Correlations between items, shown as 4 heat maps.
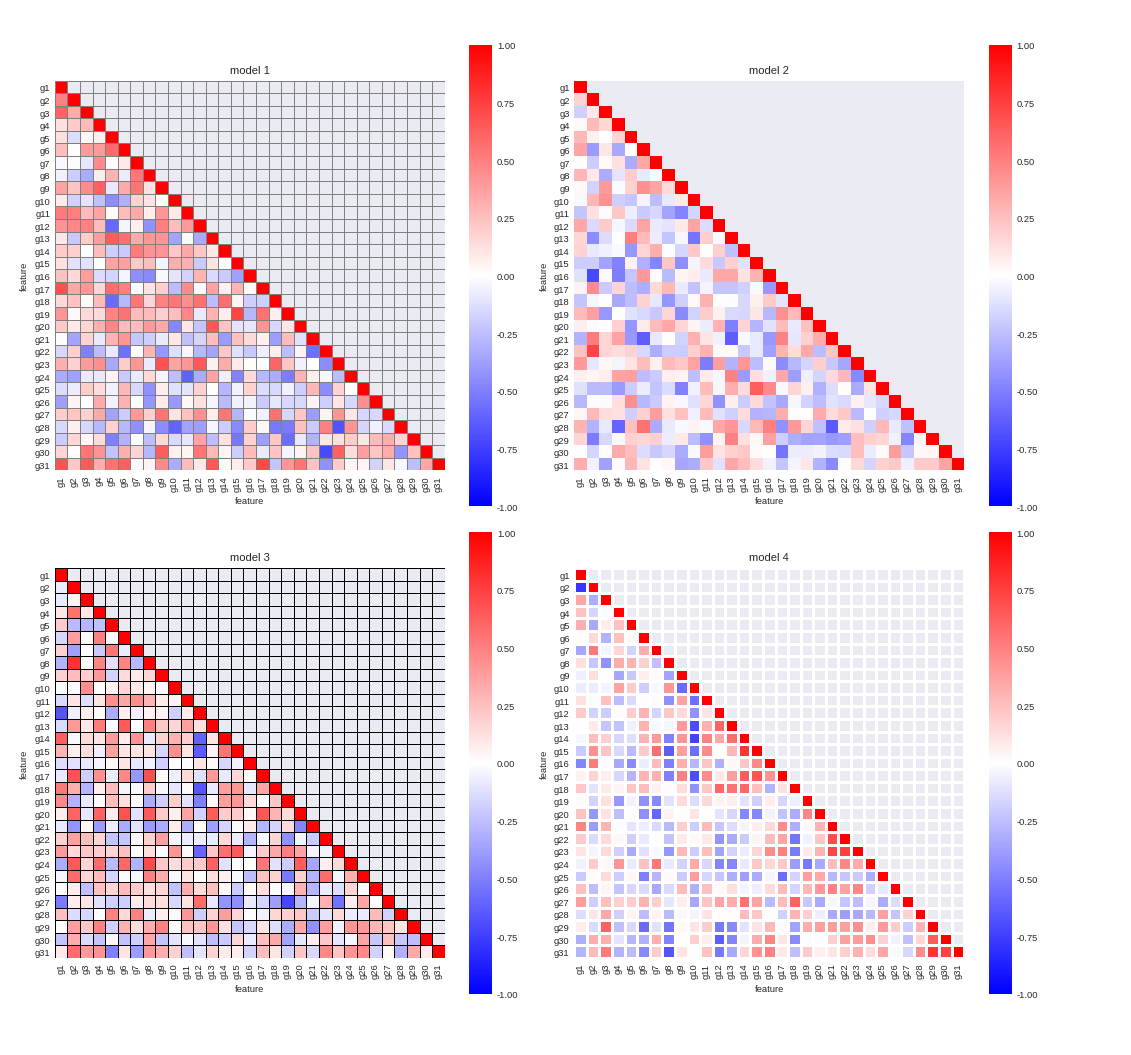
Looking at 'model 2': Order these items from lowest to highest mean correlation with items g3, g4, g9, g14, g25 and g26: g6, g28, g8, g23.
g28, g8, g6, g23
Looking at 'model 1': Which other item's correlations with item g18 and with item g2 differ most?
g10
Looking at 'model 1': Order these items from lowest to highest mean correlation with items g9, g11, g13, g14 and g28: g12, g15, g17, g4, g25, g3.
g25, g15, g12, g3, g17, g4
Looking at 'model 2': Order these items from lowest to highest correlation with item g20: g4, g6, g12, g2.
g2, g6, g4, g12
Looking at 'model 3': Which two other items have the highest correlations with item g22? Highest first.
g25, g31
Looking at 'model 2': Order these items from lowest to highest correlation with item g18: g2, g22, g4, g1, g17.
g4, g1, g17, g2, g22
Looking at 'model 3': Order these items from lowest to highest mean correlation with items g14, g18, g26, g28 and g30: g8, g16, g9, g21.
g21, g16, g9, g8
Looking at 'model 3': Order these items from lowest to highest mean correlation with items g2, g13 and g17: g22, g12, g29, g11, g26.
g12, g22, g26, g11, g29
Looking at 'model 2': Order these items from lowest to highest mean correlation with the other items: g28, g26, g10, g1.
g26, g10, g28, g1
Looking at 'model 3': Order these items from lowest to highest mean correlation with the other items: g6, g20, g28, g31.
g28, g31, g6, g20
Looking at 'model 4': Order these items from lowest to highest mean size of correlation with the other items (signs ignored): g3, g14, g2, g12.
g3, g2, g12, g14
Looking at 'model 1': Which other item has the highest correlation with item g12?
g23
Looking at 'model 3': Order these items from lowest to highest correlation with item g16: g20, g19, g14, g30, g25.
g25, g14, g30, g20, g19
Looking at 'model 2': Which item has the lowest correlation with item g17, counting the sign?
g30
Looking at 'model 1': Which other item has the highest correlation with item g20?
g13
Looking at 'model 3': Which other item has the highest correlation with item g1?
g14
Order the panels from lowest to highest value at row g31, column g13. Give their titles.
model 4, model 3, model 2, model 1
